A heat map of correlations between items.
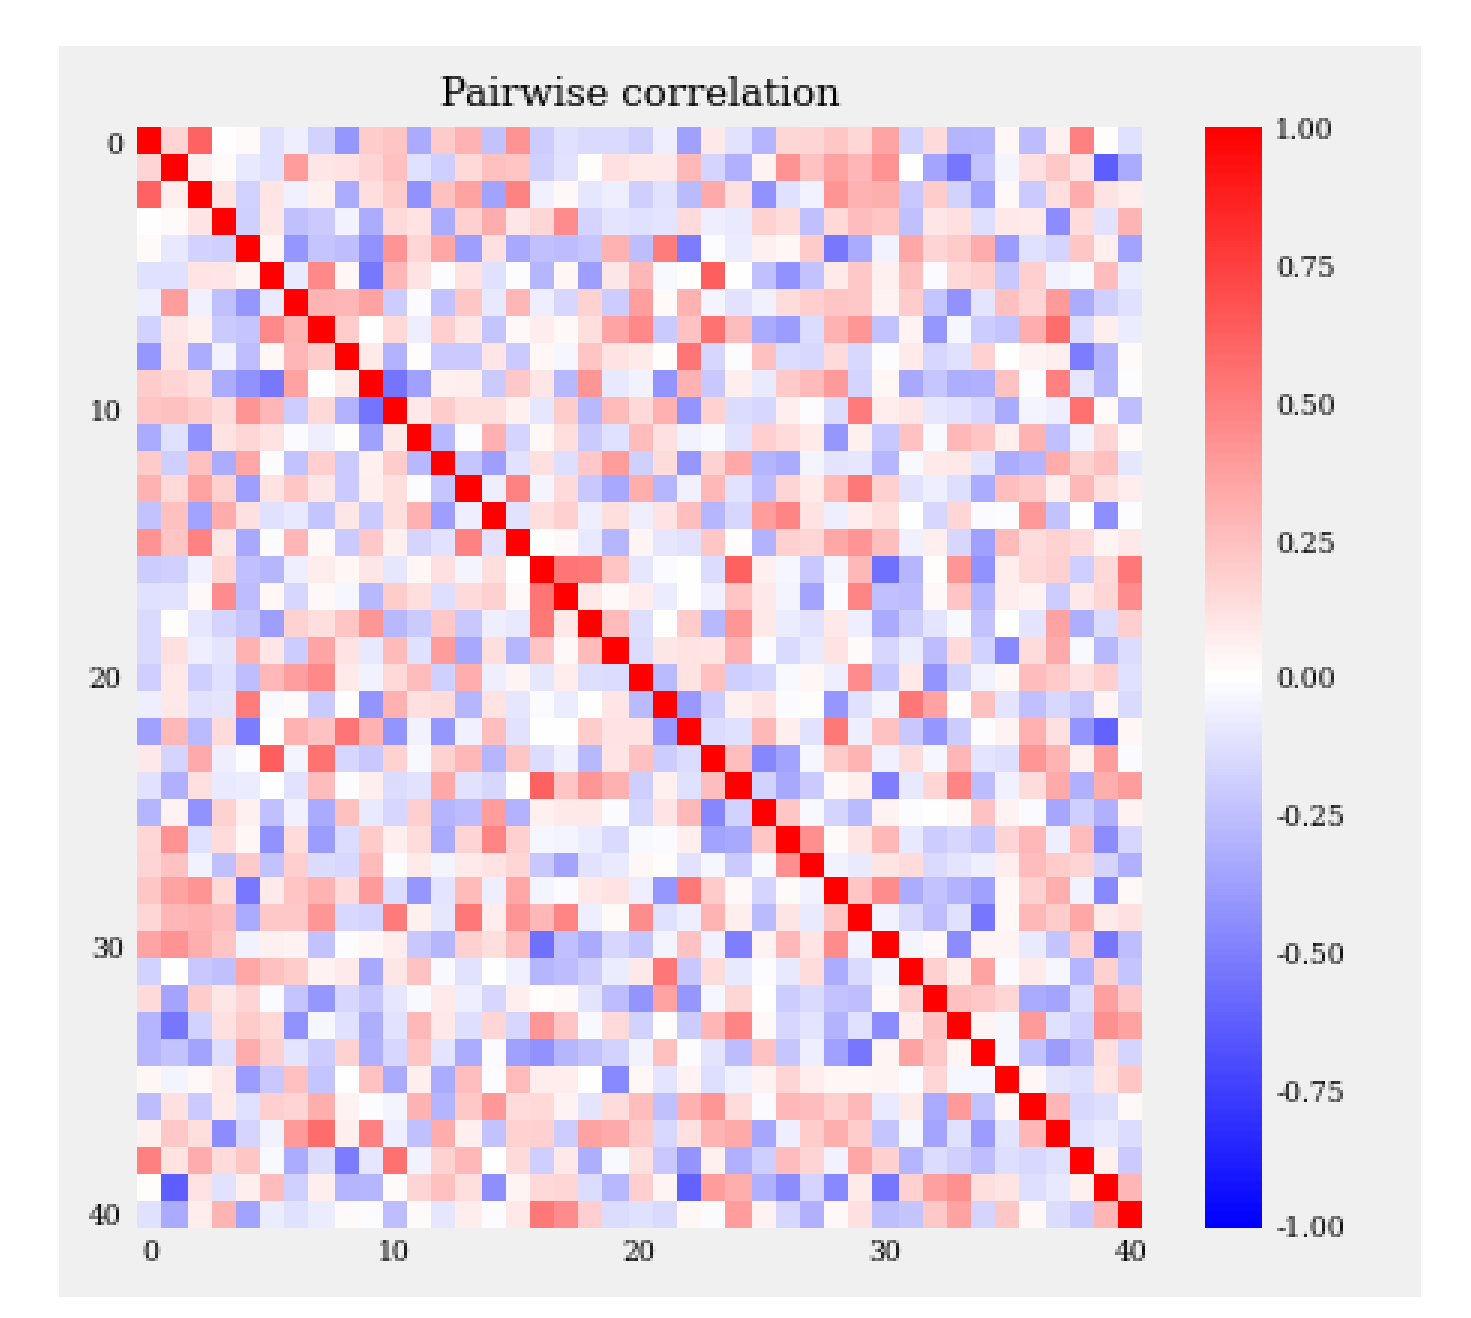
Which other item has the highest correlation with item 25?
14
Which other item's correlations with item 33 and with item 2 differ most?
0
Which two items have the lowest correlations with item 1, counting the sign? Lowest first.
39, 33
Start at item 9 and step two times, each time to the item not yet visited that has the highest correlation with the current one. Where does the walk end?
7
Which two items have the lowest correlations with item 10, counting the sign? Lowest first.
9, 22
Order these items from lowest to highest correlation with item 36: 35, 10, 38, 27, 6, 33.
38, 10, 35, 6, 27, 33
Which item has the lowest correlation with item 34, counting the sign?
29
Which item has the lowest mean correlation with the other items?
34
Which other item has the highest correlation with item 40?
16
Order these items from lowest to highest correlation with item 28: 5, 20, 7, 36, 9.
20, 5, 36, 7, 9
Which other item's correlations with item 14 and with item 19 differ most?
12
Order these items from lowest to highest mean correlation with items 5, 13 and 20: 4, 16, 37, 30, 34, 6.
4, 16, 34, 30, 37, 6
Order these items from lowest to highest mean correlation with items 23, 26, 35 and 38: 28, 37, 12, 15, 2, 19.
19, 12, 37, 28, 2, 15
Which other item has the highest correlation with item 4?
21
